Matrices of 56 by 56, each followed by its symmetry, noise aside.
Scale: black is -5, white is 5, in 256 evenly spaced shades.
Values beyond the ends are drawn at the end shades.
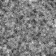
symmetric across the other diagonal.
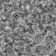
symmetric.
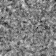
antisymmetric.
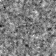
no symmetry.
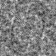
same after a half turn.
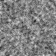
symmetric across the other diagonal.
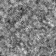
symmetric.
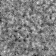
symmetric across the other diagonal.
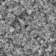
symmetric.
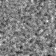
antisymmetric.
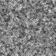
antisymmetric.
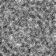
symmetric across the other diagonal.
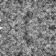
mirrored top to bottom.
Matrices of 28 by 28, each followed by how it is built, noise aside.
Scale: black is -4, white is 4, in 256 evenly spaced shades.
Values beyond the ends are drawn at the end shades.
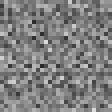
repeating columns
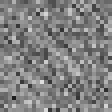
Toeplitz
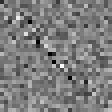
banded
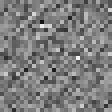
Hankel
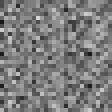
repeating rows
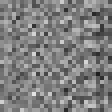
repeating rows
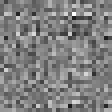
low rank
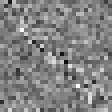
banded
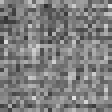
blocks
